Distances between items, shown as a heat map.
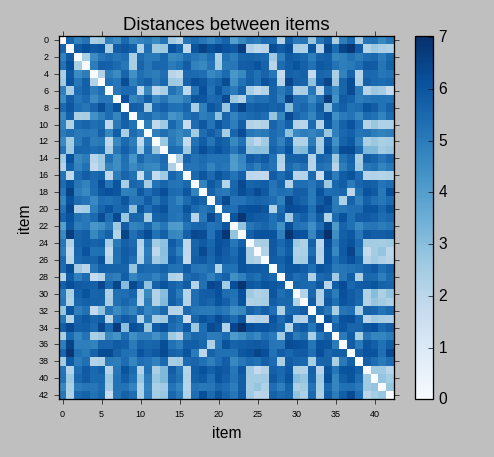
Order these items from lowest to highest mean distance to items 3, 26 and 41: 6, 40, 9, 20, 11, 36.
6, 40, 9, 20, 11, 36
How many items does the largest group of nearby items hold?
16
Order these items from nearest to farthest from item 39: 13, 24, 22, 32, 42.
42, 24, 13, 22, 32
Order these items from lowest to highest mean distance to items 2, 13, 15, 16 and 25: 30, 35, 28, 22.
30, 35, 28, 22
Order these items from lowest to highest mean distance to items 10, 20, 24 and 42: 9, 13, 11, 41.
41, 13, 9, 11
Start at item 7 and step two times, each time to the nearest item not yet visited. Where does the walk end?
22
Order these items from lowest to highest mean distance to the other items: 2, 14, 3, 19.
14, 2, 3, 19
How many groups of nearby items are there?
7
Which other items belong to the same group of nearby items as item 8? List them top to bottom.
11, 17, 21, 29, 34
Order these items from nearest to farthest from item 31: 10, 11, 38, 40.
10, 40, 11, 38
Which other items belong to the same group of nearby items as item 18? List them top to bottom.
37
